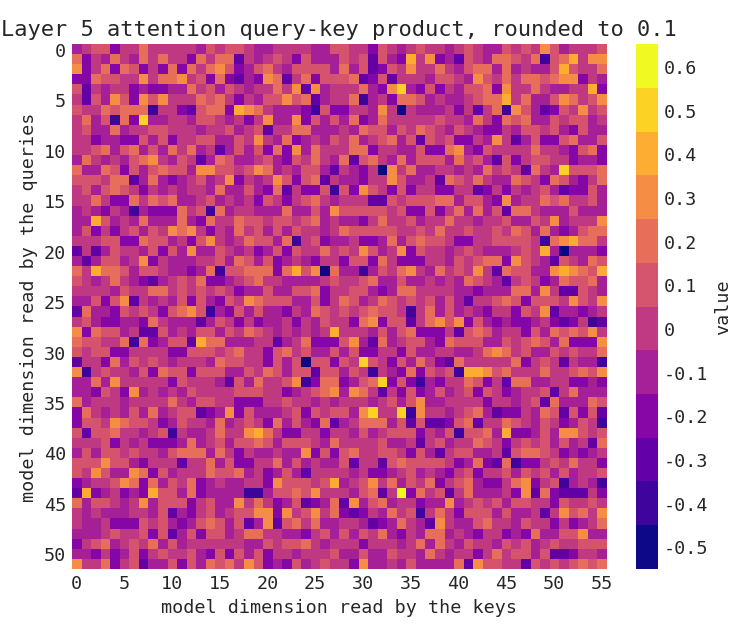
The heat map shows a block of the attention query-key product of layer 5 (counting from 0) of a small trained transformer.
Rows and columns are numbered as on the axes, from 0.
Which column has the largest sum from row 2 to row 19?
51
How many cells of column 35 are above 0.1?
8
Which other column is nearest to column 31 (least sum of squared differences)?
1
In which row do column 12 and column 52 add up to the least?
29
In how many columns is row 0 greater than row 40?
22
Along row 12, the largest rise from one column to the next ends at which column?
33
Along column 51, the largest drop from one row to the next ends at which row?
20
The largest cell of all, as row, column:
44, 34
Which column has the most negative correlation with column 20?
30
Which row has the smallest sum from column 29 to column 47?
14
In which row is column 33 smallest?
3
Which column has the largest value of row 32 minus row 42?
42
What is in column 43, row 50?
0
